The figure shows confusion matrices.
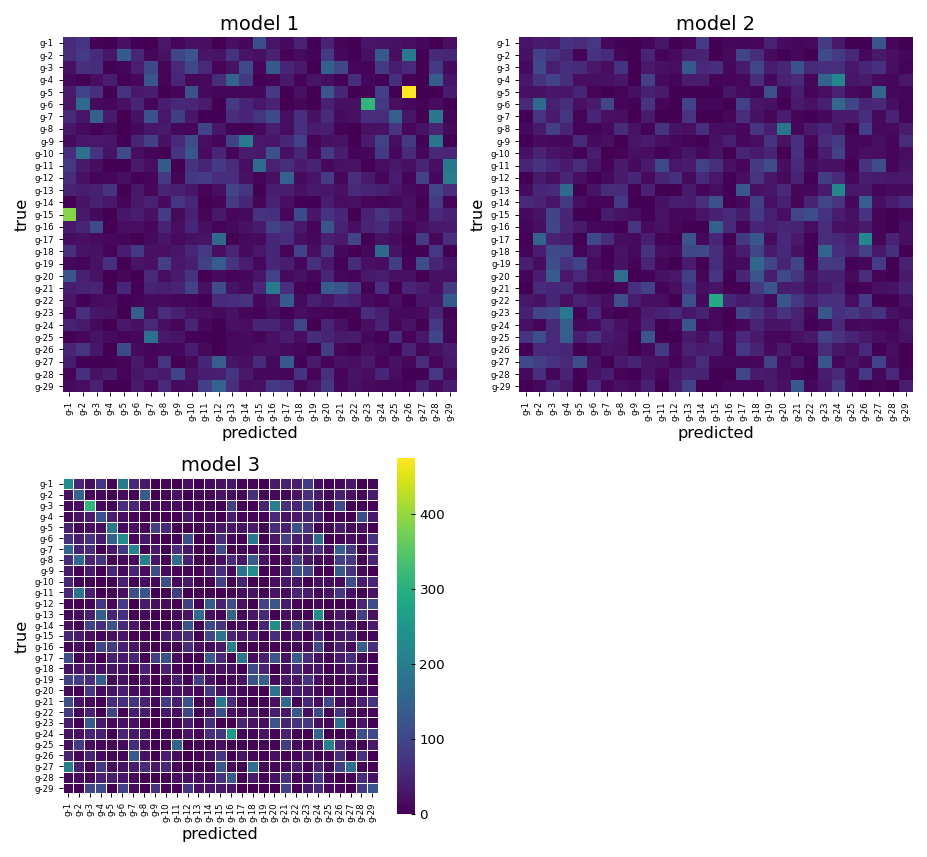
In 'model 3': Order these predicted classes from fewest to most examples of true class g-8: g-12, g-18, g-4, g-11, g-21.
g-21, g-12, g-4, g-18, g-11
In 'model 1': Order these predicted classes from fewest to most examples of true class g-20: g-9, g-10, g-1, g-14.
g-14, g-9, g-10, g-1
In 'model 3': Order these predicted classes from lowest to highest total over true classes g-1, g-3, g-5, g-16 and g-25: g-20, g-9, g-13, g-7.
g-13, g-9, g-7, g-20
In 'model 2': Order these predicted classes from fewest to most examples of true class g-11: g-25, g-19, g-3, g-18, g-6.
g-25, g-6, g-3, g-18, g-19
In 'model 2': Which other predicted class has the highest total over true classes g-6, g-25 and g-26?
g-2
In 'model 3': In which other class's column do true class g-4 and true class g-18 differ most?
g-28
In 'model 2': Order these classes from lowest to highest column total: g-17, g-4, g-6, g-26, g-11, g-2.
g-11, g-6, g-17, g-26, g-2, g-4
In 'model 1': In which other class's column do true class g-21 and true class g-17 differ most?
g-16
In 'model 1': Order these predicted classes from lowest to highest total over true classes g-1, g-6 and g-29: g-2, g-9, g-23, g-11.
g-9, g-11, g-2, g-23
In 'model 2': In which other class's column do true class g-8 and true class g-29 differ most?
g-20
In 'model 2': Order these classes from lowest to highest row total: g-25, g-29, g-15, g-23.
g-29, g-15, g-25, g-23
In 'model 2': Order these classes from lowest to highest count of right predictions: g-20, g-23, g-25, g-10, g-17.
g-10, g-25, g-17, g-20, g-23
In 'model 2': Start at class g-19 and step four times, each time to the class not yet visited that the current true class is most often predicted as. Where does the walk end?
g-24
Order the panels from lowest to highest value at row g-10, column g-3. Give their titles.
model 3, model 2, model 1
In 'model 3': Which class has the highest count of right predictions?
g-3
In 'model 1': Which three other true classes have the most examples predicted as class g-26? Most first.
g-5, g-2, g-9
